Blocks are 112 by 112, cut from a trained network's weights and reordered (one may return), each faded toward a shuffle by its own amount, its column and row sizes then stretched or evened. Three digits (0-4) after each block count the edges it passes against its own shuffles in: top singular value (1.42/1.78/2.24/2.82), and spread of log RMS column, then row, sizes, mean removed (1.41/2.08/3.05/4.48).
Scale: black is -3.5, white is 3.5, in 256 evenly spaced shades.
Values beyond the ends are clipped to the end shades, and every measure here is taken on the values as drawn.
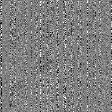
1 4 1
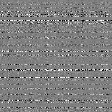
1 2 4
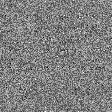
0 0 2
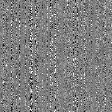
1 4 0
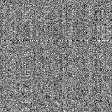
2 1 1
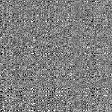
2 2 3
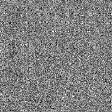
1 1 2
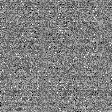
1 2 0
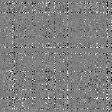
2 3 3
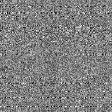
1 1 3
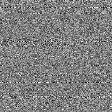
2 0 3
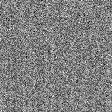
1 0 0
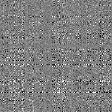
2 3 3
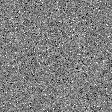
0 0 0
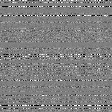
3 0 4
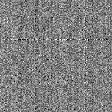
2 1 1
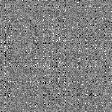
0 3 2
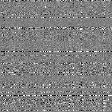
1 2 4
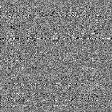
2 1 3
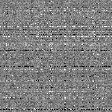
3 2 3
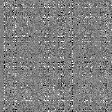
2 3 2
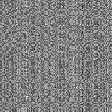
4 2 0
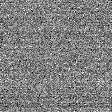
1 1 0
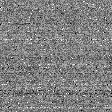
1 0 2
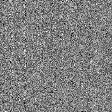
0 2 0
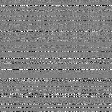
3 0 4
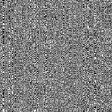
3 3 0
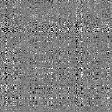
3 3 3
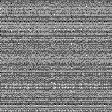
4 1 2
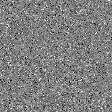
0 0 1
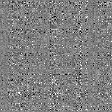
0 3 3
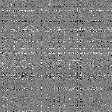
2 3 3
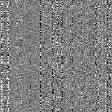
3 4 1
